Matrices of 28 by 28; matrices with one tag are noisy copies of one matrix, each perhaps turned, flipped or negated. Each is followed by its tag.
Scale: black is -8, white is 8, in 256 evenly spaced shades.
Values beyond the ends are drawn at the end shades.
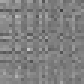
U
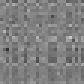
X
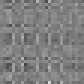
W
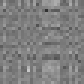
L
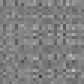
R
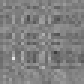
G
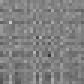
U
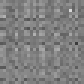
R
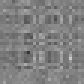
G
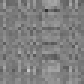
L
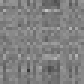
L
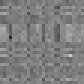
L
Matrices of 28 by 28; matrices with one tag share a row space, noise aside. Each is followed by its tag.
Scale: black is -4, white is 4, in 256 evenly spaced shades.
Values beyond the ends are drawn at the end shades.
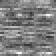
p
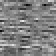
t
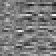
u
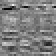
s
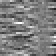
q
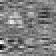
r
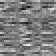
t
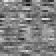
t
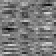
s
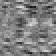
u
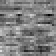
p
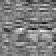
u
